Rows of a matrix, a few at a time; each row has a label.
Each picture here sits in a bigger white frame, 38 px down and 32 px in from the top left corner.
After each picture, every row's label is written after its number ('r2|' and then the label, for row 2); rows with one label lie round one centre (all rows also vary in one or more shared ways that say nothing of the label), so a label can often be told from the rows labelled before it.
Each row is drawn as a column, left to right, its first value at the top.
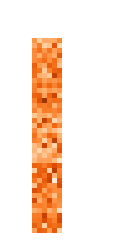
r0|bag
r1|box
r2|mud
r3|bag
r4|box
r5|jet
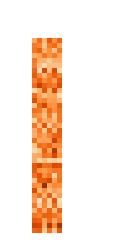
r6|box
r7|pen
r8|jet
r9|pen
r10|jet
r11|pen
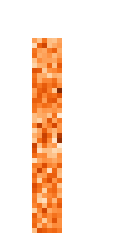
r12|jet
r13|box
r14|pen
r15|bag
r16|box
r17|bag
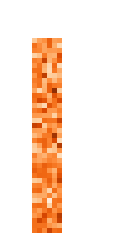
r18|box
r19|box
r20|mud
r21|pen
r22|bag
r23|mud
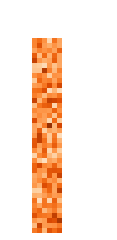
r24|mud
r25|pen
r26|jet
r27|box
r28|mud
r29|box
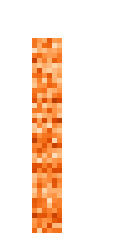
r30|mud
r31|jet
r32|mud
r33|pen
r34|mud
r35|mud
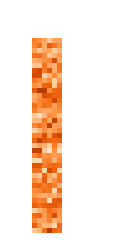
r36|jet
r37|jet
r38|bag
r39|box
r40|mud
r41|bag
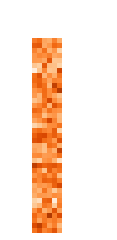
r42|pen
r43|pen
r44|bag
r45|mud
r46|pen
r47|jet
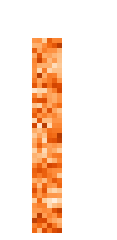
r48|box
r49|mud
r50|box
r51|pen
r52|pen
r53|pen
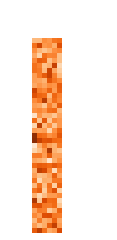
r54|bag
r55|box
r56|mud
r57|jet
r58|bag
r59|pen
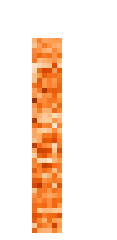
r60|mud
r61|jet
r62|jet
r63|jet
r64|bag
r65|jet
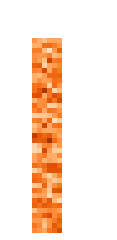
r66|bag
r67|bag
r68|jet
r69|mud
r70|box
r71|box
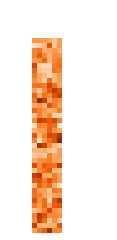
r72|bag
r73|mud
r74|mud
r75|pen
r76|bag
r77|bag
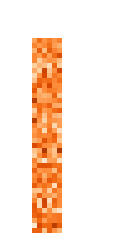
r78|mud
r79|pen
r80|jet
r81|pen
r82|bag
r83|jet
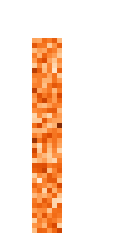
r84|jet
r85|box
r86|mud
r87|bag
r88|pen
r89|box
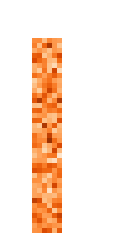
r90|mud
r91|mud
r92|box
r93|pen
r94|jet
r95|mud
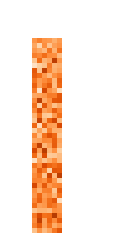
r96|jet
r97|mud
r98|jet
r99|bag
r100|mud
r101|box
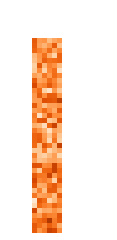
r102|pen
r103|bag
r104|mud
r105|box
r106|box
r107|mud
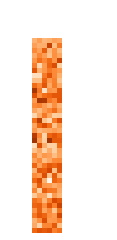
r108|bag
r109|mud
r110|box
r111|box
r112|bag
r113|mud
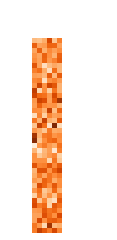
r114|bag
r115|box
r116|mud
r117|pen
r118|box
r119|mud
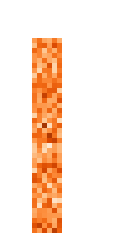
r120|bag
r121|pen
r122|box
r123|bag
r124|pen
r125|box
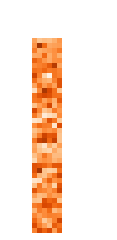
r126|box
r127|box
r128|bag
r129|bag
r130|bag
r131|box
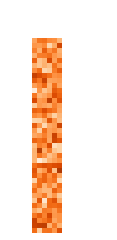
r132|box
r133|jet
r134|pen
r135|mud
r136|bag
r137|box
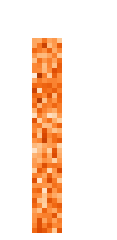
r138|bag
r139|box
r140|pen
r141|bag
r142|jet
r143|box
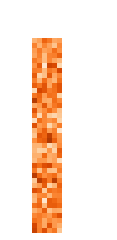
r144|box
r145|bag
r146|pen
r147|bag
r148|bag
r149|jet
